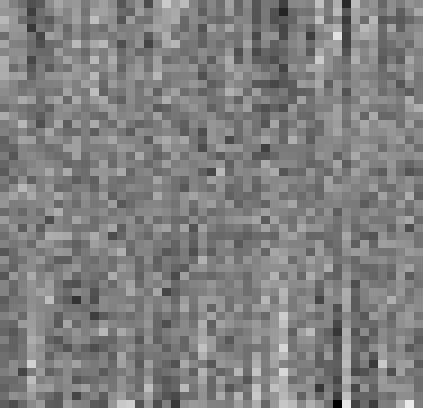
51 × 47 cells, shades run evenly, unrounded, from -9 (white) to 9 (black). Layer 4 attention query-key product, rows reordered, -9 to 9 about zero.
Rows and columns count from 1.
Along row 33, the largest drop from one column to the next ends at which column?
23
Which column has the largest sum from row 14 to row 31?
29
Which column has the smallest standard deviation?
10
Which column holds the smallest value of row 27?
7
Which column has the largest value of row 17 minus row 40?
32
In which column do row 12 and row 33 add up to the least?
26
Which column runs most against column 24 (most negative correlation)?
8
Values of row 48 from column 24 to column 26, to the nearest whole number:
2 -2 0
